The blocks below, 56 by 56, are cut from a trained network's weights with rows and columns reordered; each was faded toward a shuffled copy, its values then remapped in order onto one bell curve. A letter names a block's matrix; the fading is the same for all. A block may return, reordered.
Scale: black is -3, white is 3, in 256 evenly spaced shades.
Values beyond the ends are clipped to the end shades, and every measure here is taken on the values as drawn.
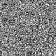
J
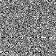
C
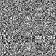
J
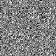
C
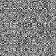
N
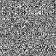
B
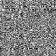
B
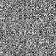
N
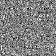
C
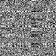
N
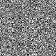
C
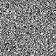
C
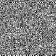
C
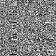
N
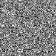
B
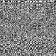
N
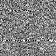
C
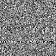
C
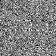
C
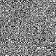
B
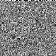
C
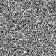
C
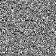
C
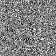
C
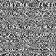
N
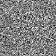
C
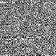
B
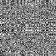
N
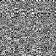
N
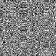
J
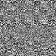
N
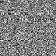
B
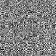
N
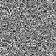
J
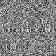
J
